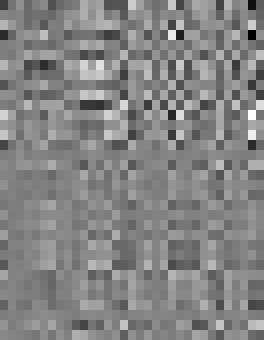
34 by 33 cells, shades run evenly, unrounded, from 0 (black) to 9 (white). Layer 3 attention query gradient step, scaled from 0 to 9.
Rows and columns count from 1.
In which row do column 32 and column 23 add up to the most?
12
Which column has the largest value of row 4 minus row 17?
22
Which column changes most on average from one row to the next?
32
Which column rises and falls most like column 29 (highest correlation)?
17
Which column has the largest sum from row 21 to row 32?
26
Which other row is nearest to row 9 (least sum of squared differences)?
15
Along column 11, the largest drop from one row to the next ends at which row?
11
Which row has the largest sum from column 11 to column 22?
7
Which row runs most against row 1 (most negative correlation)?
14
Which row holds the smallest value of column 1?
4
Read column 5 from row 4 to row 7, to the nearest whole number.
5 4 5 3
